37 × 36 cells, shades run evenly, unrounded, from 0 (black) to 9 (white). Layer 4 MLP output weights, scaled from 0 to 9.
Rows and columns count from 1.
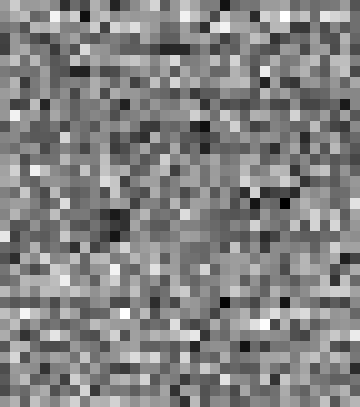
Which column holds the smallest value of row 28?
23
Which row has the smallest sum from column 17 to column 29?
5
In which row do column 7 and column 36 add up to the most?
19
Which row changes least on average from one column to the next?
22
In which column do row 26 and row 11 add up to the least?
34
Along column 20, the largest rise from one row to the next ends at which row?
31
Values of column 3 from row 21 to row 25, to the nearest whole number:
3 4 4 6 4
